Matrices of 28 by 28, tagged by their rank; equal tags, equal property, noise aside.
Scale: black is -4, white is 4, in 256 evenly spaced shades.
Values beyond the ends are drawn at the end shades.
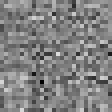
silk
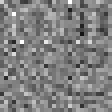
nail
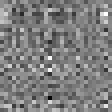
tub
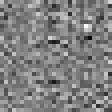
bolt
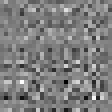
tub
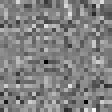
silk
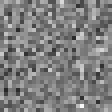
bolt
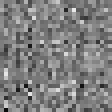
bolt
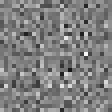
nail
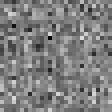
silk
